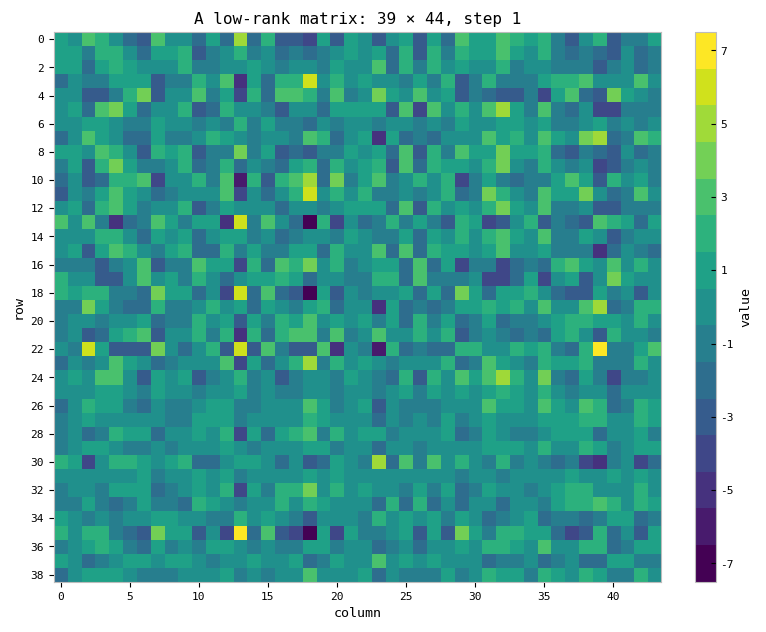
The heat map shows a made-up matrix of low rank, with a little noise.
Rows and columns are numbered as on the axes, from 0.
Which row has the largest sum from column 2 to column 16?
18
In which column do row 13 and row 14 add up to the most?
13
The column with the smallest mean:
40
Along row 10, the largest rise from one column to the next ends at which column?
14
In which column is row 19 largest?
39
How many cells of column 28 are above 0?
14
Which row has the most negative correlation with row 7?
37
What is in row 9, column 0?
-1
